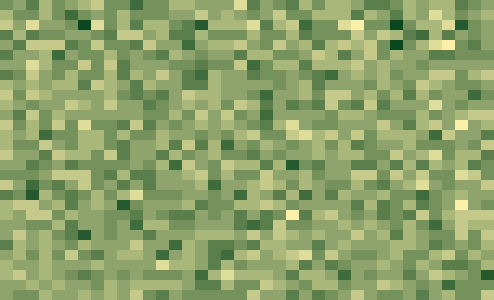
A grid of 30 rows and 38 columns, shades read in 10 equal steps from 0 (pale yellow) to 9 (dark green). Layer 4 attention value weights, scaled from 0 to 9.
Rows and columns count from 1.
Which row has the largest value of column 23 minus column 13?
17
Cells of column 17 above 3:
20
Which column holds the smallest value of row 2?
34
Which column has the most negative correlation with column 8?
31
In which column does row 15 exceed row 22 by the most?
23
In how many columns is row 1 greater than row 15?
19
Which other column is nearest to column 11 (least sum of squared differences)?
30
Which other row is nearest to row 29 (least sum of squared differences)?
27
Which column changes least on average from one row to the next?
9
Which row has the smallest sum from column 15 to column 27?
24
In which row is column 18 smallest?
28
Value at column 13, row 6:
6
